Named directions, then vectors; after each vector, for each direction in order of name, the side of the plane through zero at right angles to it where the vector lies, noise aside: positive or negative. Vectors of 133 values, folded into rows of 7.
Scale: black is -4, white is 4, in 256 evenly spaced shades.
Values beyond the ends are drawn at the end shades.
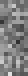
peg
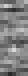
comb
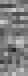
negative, negative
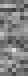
positive, positive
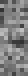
positive, positive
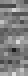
negative, negative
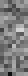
positive, negative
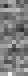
negative, positive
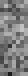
positive, negative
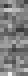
negative, positive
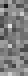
negative, positive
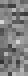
negative, negative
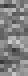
negative, negative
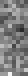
negative, positive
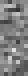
positive, positive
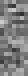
negative, negative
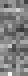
negative, positive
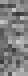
negative, negative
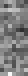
negative, positive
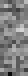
positive, negative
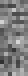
negative, negative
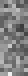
negative, positive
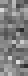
negative, positive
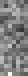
negative, positive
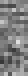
negative, negative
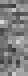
negative, negative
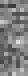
negative, negative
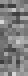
negative, negative
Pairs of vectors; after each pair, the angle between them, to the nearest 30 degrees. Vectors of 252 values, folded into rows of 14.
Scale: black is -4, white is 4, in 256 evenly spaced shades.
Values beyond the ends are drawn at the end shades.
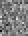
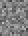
120 degrees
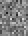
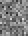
30 degrees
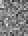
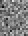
150 degrees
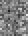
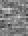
120 degrees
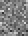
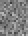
120 degrees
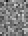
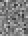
150 degrees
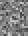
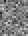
120 degrees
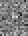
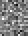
120 degrees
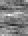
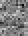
60 degrees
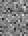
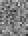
90 degrees
